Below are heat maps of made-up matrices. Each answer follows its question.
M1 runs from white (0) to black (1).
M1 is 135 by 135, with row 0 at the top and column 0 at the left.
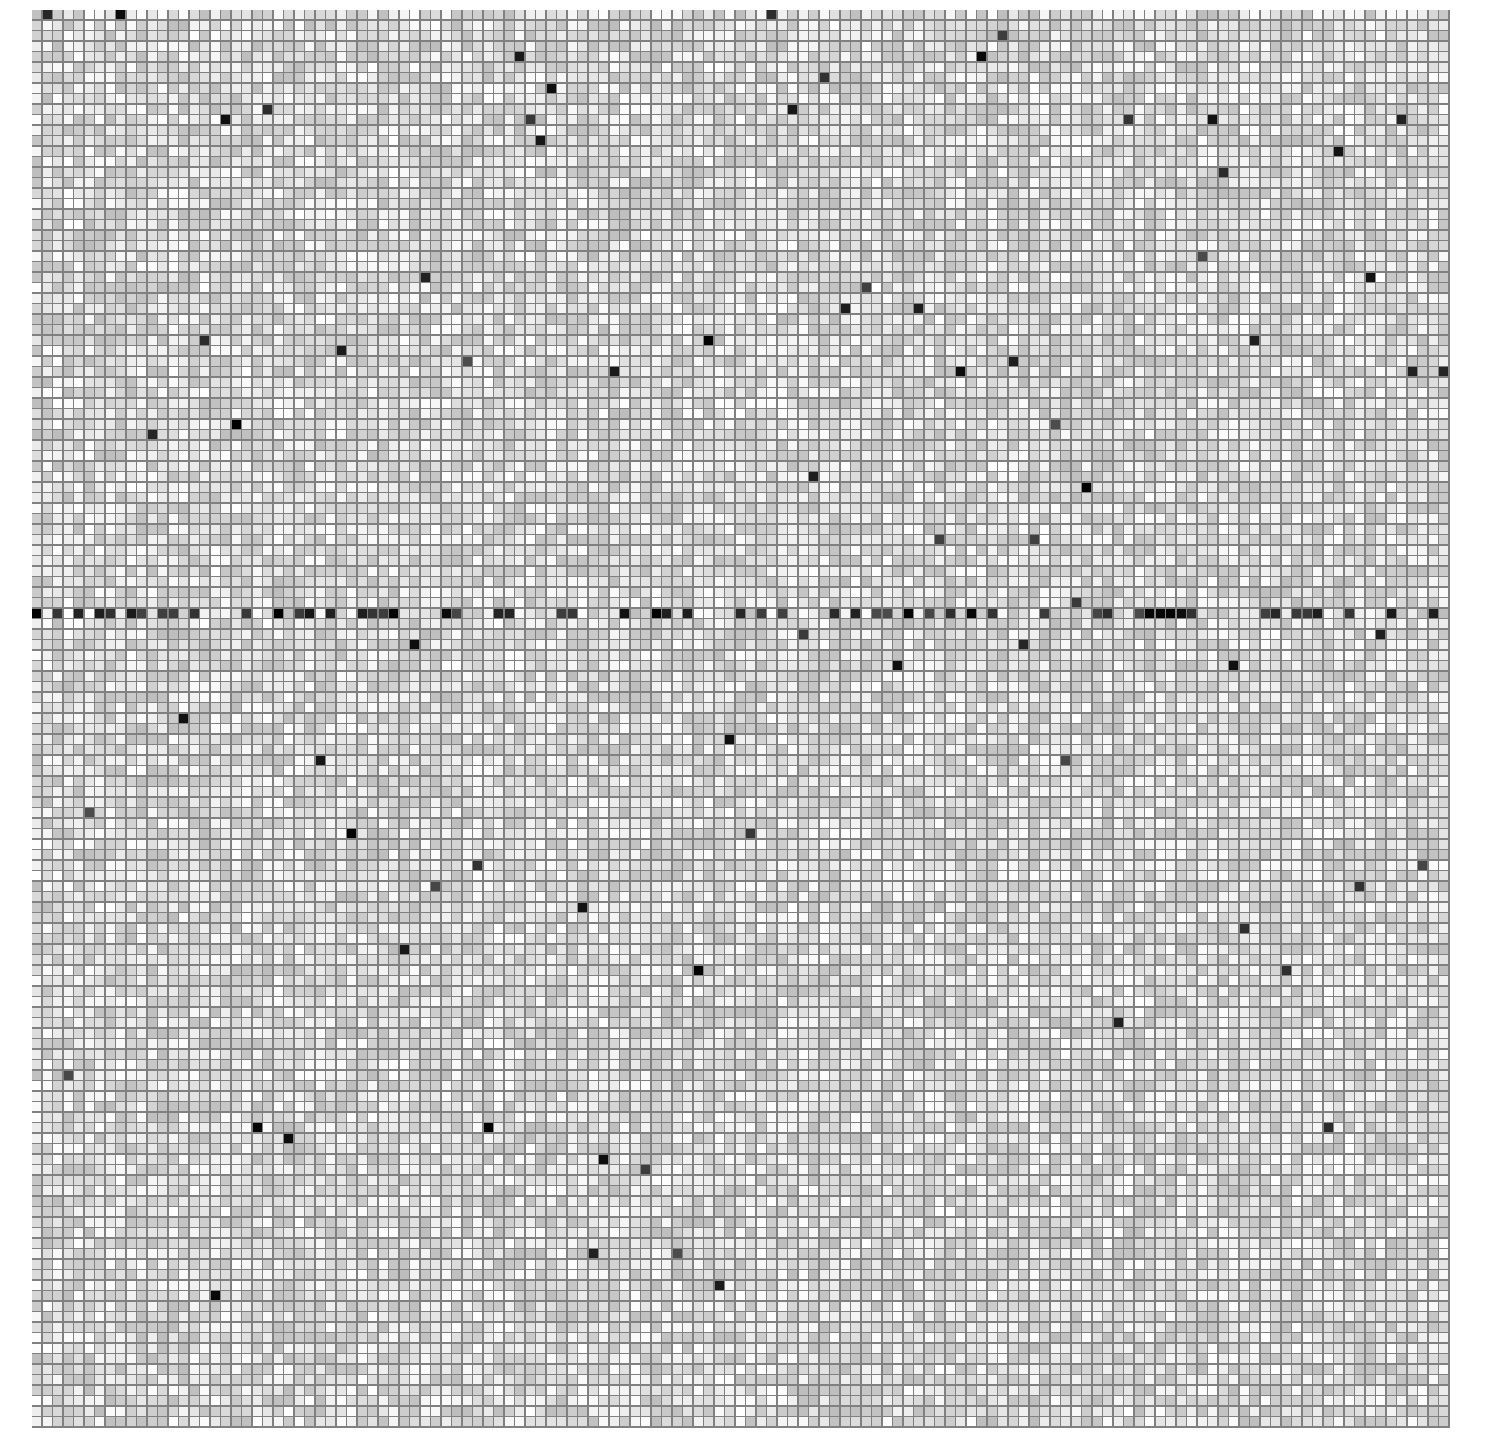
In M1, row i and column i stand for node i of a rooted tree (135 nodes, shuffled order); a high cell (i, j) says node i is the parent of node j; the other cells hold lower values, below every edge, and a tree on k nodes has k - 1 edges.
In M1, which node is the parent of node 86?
50
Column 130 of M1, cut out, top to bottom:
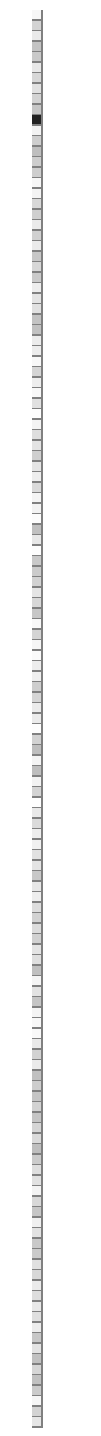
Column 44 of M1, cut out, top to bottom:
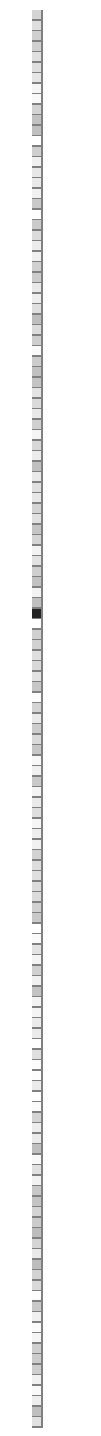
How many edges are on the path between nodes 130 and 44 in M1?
3
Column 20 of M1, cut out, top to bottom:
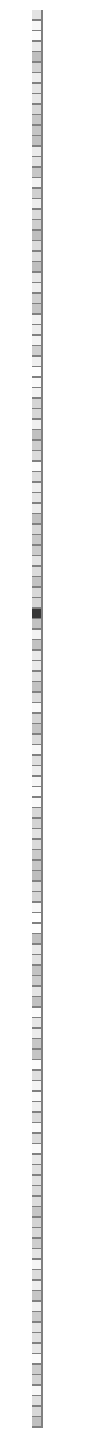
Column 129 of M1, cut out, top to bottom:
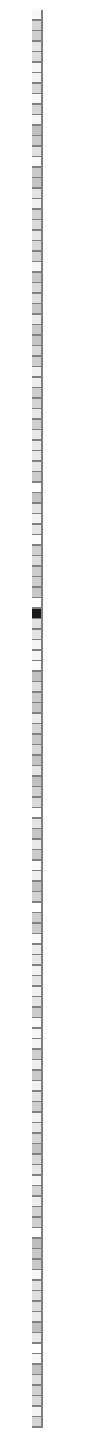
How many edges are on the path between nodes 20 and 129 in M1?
2
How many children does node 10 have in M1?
5
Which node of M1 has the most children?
57
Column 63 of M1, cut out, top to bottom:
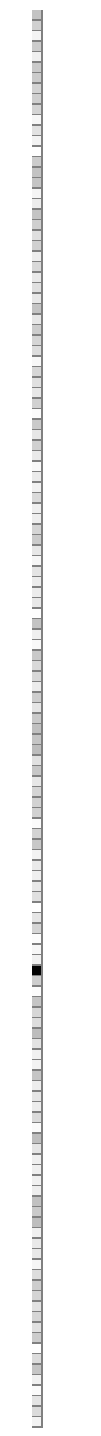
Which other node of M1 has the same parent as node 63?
119
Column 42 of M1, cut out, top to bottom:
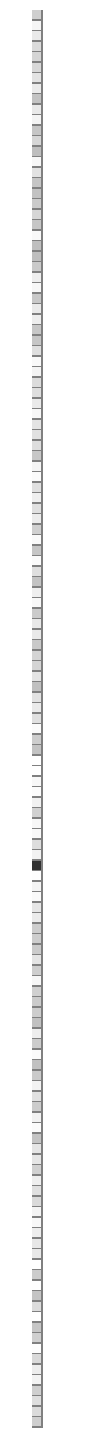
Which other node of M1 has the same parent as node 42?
132
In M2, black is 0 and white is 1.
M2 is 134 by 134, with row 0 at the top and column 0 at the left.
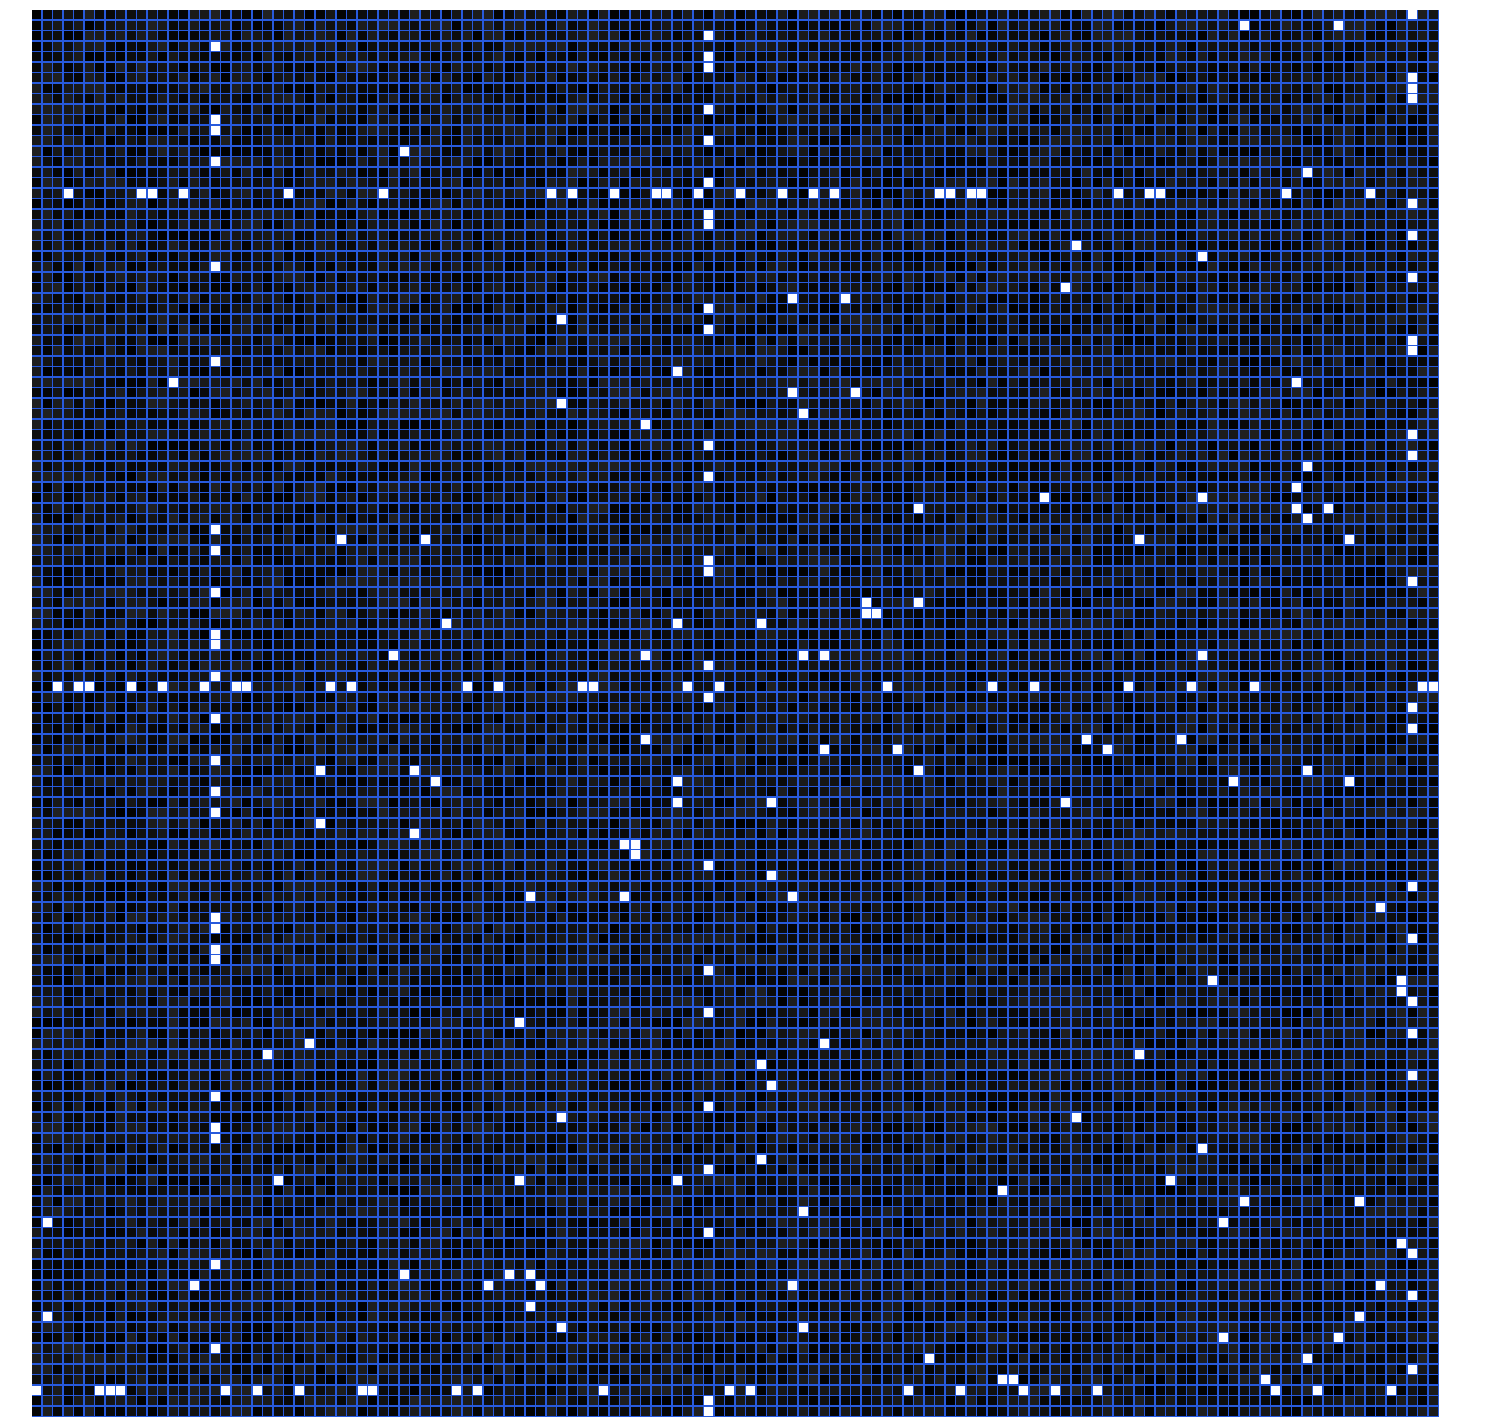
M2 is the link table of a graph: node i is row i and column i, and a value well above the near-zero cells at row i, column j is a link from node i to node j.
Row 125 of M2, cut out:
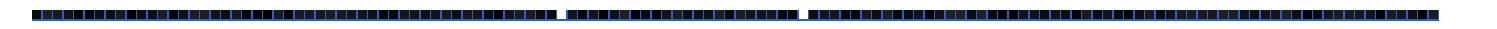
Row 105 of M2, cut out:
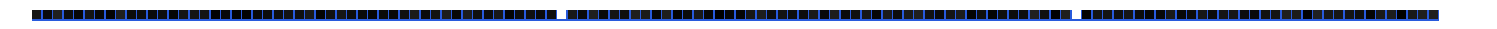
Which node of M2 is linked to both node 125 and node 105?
node 50
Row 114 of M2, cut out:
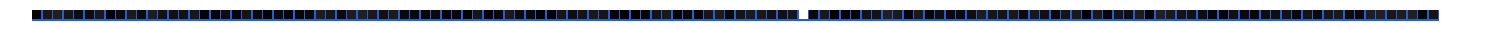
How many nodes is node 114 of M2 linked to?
1
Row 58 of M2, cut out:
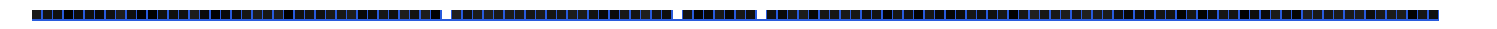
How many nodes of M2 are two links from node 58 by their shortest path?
6
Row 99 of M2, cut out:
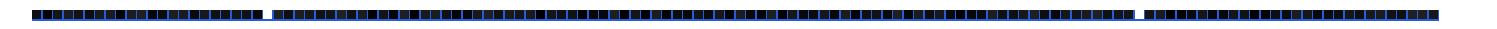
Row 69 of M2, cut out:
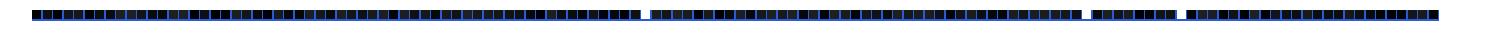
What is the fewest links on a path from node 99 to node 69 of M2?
7
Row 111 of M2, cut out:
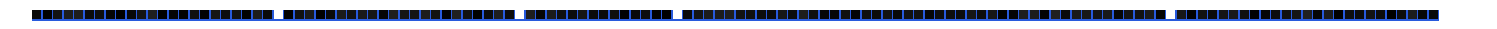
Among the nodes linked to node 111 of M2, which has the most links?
node 61
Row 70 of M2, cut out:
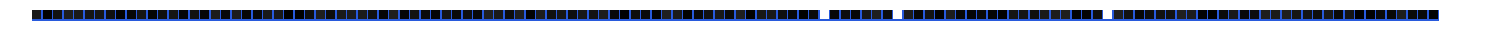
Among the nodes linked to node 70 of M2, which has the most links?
node 75
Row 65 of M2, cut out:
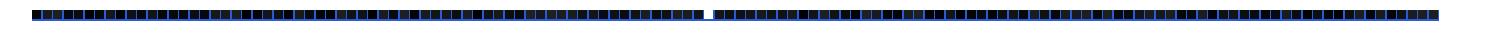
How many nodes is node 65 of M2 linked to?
1
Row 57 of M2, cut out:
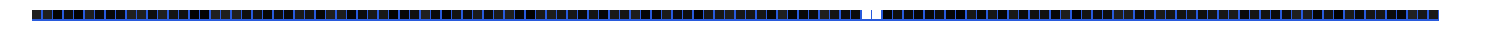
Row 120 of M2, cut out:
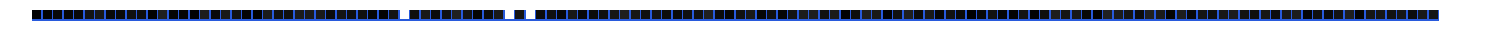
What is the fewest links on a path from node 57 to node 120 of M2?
5
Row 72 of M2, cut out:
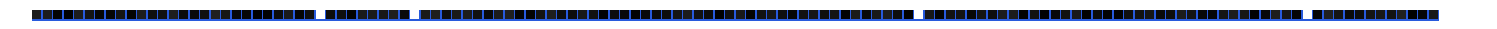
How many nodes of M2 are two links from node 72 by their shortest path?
8
